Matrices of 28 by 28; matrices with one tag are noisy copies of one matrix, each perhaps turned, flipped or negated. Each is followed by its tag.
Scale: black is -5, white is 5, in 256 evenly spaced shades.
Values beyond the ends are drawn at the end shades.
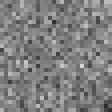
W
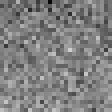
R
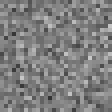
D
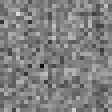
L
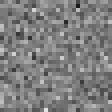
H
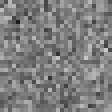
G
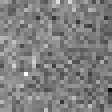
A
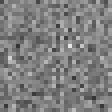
L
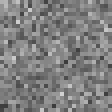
W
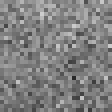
A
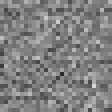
L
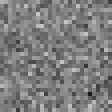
G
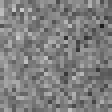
A
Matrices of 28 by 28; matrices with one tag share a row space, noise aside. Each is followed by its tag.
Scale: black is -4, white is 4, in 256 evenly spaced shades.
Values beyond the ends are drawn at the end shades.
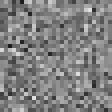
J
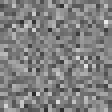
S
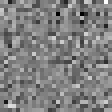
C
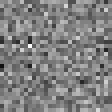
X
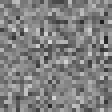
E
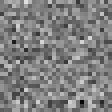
E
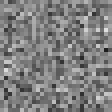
C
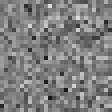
X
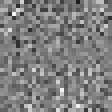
S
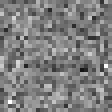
E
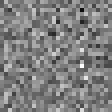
C
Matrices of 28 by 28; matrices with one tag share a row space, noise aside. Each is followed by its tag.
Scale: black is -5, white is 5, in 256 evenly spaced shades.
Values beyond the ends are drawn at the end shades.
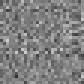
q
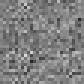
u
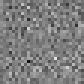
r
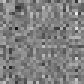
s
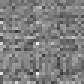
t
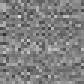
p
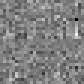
s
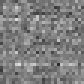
t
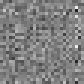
s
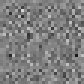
r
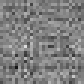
u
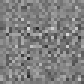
r
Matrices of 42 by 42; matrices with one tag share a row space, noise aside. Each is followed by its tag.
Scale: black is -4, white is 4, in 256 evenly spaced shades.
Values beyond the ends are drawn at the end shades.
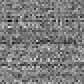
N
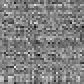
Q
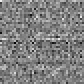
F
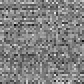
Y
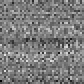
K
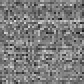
Q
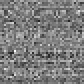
Q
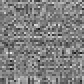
Q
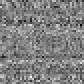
F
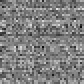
F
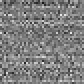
K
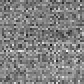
Y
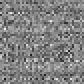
K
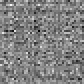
Q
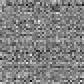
F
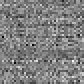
Y
